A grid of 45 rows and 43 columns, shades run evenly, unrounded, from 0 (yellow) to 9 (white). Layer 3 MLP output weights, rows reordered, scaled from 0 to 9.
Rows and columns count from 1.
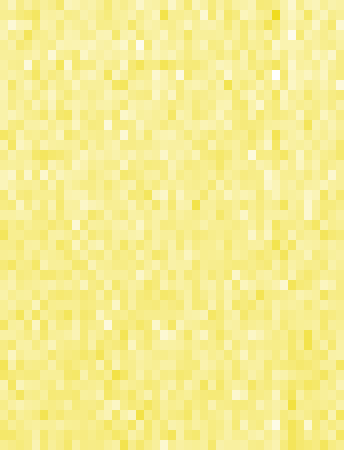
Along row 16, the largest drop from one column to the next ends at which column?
33
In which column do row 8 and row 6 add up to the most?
35
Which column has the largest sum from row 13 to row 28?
34
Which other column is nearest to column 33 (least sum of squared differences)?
5
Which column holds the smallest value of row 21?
25
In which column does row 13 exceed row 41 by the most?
37
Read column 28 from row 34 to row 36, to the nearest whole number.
3 4 5
